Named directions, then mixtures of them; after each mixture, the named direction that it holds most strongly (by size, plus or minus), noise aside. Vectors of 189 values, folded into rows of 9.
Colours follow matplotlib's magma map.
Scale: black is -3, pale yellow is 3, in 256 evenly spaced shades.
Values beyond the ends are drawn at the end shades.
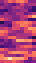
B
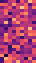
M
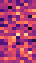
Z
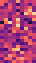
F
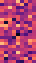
Z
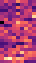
B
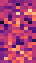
F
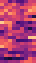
B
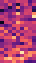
B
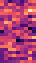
B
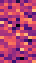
F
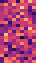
M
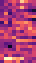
B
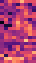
B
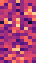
F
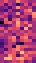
F
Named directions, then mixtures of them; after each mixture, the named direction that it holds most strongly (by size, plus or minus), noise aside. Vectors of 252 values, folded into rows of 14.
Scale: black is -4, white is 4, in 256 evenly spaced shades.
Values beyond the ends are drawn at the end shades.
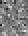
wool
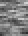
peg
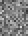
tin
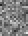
tin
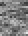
peg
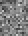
tin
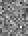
tin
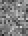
tin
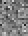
wool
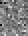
wool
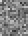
tin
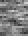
peg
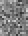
tin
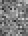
tin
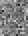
tin
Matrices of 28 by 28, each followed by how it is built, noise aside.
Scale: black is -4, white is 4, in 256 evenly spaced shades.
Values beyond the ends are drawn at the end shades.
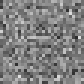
blocks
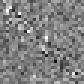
banded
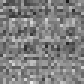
blocks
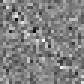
banded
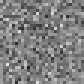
noise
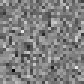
noise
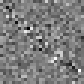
banded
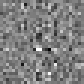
low rank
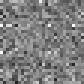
low rank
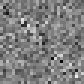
banded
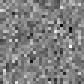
uneven columns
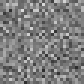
low rank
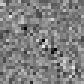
banded
